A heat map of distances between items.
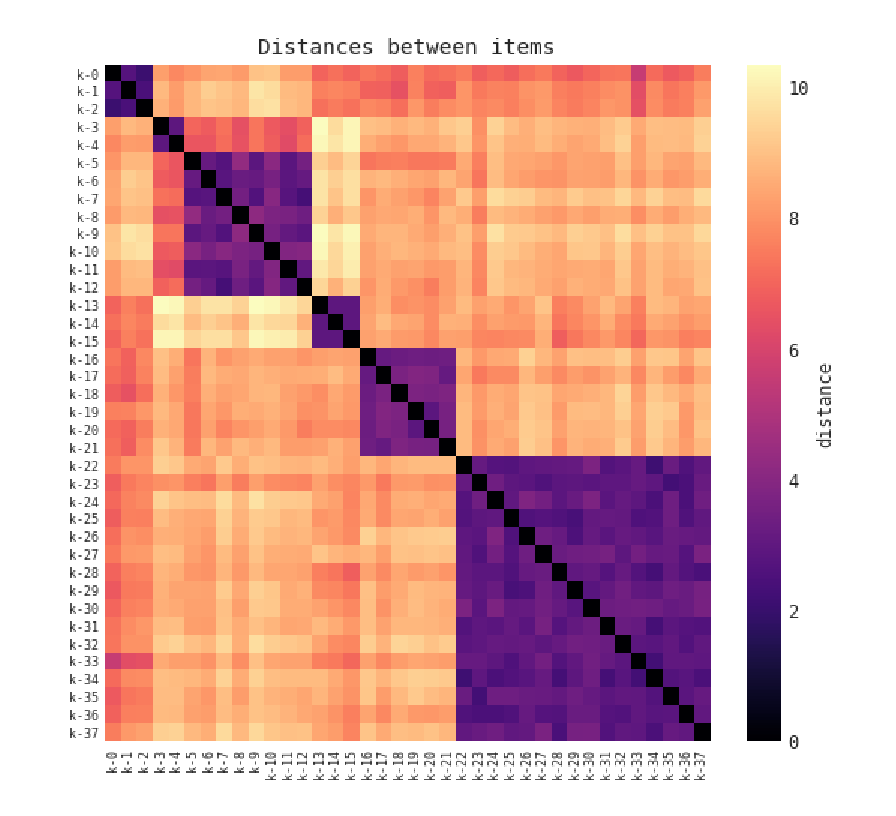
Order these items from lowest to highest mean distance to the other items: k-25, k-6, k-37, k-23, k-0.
k-23, k-25, k-37, k-0, k-6
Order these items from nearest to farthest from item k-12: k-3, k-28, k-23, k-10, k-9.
k-9, k-10, k-3, k-23, k-28
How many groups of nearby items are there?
6
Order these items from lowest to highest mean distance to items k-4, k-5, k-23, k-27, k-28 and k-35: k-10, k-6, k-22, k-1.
k-22, k-6, k-10, k-1
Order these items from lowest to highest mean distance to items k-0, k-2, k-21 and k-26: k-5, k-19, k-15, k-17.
k-17, k-19, k-15, k-5
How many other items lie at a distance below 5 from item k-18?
5
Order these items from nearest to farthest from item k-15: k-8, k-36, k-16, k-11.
k-36, k-16, k-8, k-11
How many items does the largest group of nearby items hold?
16
